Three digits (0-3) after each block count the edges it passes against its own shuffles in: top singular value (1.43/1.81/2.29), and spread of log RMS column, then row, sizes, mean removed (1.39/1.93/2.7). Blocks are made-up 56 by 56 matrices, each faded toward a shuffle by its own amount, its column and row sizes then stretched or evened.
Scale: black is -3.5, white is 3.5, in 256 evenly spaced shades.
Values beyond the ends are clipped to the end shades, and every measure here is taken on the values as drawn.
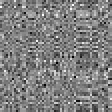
3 1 0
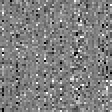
0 3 0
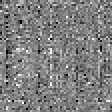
2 2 2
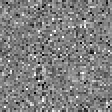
1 1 0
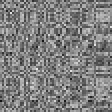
3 0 0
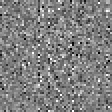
1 2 0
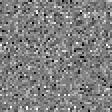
1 0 2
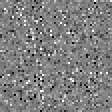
0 1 1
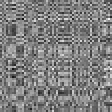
3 2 2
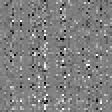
1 3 1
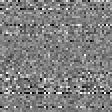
2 0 3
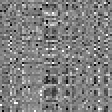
3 2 0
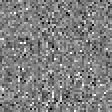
1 1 0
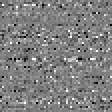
1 0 3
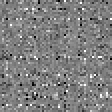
0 2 2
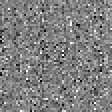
0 1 0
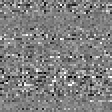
1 0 3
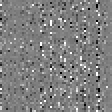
1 3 0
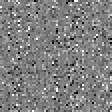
0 2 0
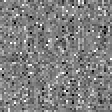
2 1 0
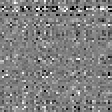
2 2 3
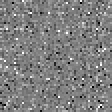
0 1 1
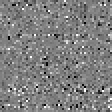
1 1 2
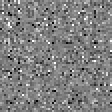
0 1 2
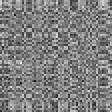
3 2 1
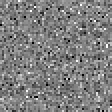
0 0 0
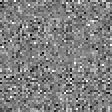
2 0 1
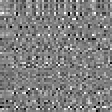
3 1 3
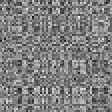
3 0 2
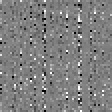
1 3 0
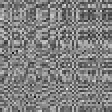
3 1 1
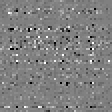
1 1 3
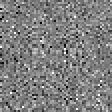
2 1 0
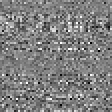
2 0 3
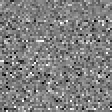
0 0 2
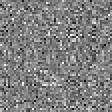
2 0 1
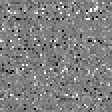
0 0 2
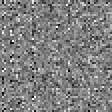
1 2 0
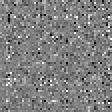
0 2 2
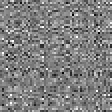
3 2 2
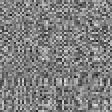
3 1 1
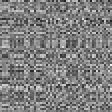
3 0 3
